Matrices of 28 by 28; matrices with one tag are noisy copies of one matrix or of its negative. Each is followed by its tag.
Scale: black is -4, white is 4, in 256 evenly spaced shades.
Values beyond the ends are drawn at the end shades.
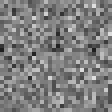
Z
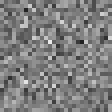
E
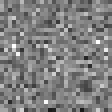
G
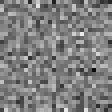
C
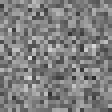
Z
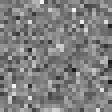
Z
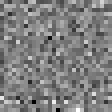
C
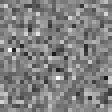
Z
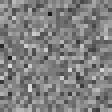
Z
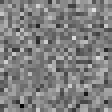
G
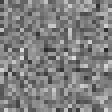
G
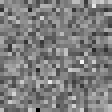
C
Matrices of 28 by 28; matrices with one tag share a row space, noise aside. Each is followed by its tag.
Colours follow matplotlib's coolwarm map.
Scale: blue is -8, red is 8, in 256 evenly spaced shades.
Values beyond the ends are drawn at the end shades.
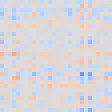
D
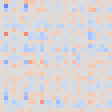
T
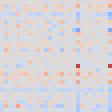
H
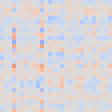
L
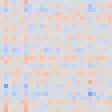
T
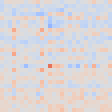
L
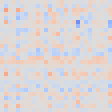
H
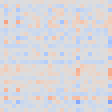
H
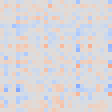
H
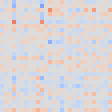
L
